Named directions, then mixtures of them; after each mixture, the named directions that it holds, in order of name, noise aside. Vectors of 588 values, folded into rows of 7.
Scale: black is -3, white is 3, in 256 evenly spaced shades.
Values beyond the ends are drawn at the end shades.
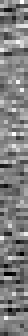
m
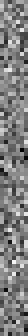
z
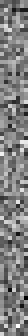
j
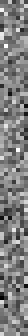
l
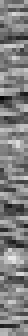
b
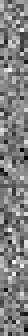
z.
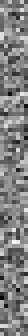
b, l.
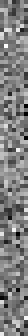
j, l.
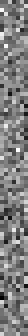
l.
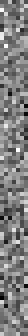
l.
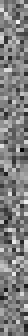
l, z.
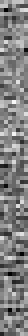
j, m.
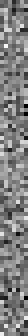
j, l.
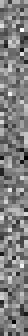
l, z.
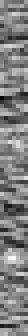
b.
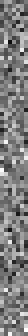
z.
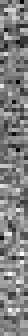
l, m.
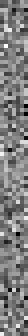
j, l.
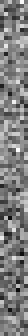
l, m.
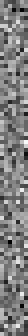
j, z.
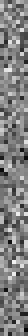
z.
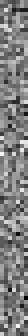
j.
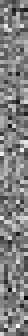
j.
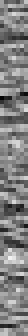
b.
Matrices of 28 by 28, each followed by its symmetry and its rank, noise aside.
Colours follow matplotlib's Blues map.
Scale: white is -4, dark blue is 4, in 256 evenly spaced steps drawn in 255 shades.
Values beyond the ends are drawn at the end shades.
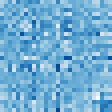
symmetric, rank four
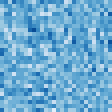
no symmetry, rank five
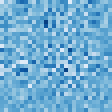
no symmetry, rank four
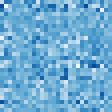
no symmetry, rank five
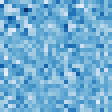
no symmetry, rank five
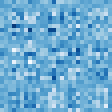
no symmetry, rank four
